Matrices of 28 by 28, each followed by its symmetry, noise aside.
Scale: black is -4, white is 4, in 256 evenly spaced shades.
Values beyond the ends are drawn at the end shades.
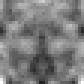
mirrored left to right.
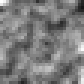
no symmetry.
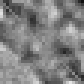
symmetric across the other diagonal.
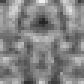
mirrored left to right.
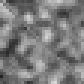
no symmetry.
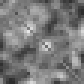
symmetric.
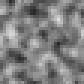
antisymmetric.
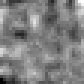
antisymmetric.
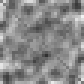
same after a half turn.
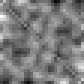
same after a half turn.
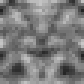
mirrored left to right.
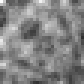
symmetric.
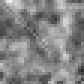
no symmetry.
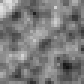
symmetric.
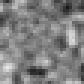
antisymmetric.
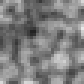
symmetric.
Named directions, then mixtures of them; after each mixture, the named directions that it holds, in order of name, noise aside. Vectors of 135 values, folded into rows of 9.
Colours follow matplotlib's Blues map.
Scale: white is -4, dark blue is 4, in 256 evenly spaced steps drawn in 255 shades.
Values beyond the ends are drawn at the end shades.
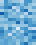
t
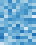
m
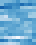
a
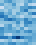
a, m, t.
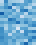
t.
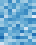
m.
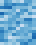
a, m, t.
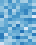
m.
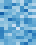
m, t.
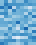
a, m, t.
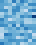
m, t.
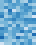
m.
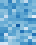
a, m.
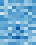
a, m, t.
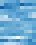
a.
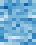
a, m, t.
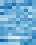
a, t.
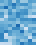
a, m.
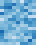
a, m, t.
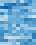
a, m, t.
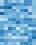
a, t.
